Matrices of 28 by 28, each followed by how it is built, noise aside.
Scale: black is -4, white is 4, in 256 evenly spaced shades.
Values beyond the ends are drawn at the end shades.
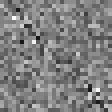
banded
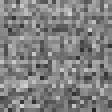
blocks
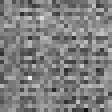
blocks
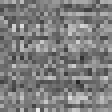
blocks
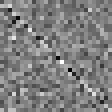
diagonal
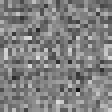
blocks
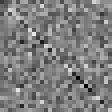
diagonal
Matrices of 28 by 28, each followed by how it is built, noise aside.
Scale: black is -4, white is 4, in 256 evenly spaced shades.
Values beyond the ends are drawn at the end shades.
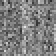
blocks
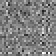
low rank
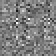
low rank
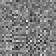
low rank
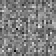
blocks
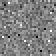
sparse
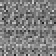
repeating columns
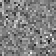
block diagonal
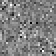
block diagonal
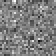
low rank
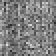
blocks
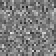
repeating columns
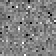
sparse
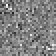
block diagonal
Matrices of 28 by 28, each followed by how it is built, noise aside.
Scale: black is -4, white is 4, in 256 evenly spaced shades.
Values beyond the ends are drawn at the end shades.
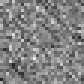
Toeplitz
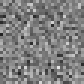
repeating columns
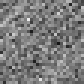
Hankel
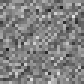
Hankel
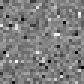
sparse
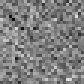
Toeplitz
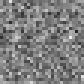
repeating columns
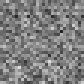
repeating columns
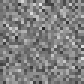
Toeplitz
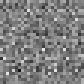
repeating columns
